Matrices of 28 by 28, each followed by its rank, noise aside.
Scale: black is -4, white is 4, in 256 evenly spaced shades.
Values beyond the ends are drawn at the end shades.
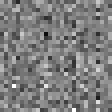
five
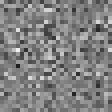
six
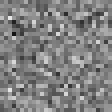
six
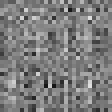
four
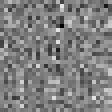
seven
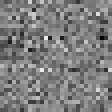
six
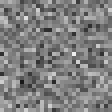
seven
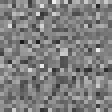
five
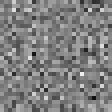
five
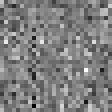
six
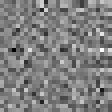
four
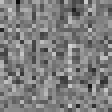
seven
